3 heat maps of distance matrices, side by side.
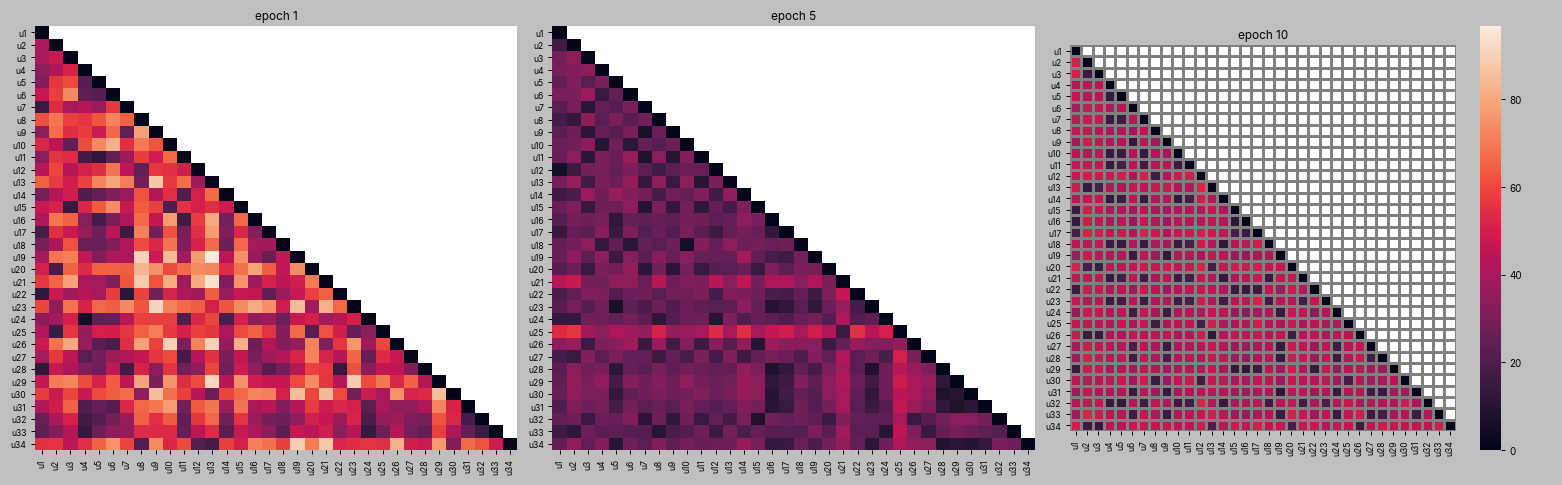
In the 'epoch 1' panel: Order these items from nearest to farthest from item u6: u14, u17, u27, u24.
u24, u14, u27, u17
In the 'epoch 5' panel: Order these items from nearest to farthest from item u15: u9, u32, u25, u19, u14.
u32, u9, u19, u14, u25
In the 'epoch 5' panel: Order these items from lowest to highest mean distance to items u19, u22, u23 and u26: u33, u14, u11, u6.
u11, u33, u6, u14
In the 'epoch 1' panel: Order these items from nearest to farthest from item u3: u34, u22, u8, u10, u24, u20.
u10, u22, u34, u24, u8, u20
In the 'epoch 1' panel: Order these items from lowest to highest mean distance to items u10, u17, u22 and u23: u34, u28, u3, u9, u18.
u28, u3, u18, u9, u34
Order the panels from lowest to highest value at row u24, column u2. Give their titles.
epoch 5, epoch 1, epoch 10
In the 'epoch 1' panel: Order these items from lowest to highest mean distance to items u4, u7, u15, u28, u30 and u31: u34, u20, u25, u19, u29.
u25, u34, u19, u20, u29
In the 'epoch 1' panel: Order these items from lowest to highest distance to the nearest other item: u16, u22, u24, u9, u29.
u24, u22, u16, u9, u29
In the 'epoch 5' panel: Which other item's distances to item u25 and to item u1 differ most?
u12
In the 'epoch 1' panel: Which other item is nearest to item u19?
u17
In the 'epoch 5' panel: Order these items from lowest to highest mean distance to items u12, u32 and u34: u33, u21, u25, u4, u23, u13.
u23, u33, u13, u4, u21, u25
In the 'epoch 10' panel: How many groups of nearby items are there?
5
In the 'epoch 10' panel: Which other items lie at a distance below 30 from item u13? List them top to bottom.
u2, u3, u20, u26, u34
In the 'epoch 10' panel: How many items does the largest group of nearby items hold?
10
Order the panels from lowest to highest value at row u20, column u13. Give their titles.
epoch 10, epoch 5, epoch 1
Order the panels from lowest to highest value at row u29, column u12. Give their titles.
epoch 5, epoch 10, epoch 1
